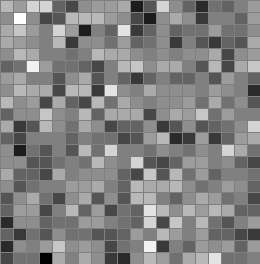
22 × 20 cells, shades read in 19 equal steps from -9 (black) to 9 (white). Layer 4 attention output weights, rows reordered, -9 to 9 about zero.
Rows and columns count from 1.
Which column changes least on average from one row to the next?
19
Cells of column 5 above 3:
3
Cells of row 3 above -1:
11
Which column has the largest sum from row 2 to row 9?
2
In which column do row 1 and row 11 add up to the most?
4
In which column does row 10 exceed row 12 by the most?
14
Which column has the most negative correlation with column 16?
1
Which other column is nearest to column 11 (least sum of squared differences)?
15
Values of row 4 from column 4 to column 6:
0 4 -5
